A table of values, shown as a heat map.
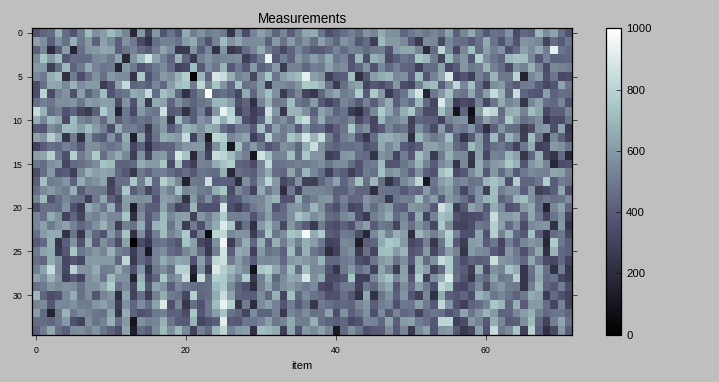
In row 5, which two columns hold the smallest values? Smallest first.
21, 65
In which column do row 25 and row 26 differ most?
61
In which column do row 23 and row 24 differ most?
3
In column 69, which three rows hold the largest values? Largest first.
2, 24, 25
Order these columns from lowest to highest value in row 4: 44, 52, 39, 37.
52, 37, 44, 39
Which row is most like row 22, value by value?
31
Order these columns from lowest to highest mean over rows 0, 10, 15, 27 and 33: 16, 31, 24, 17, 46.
16, 17, 46, 24, 31
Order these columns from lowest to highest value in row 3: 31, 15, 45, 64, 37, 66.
66, 37, 45, 64, 15, 31
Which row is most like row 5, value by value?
28
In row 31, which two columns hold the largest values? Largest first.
25, 17
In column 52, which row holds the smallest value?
17
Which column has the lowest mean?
13
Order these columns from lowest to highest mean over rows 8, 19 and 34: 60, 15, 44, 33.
33, 15, 60, 44
